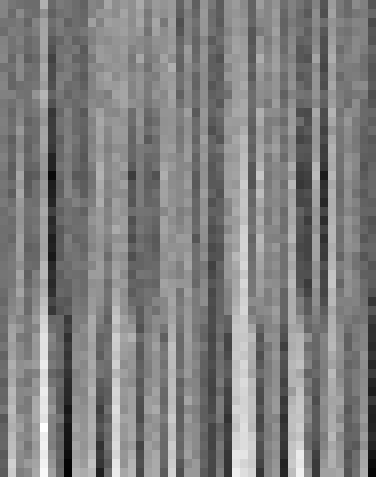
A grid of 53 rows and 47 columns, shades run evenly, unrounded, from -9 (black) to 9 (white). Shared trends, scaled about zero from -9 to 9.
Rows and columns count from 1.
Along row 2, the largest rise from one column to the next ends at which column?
42
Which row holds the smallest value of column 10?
20
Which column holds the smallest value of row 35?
7
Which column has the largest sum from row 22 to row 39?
31
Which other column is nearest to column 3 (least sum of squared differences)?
24
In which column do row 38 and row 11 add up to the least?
47
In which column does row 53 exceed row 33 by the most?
38
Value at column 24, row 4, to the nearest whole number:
0
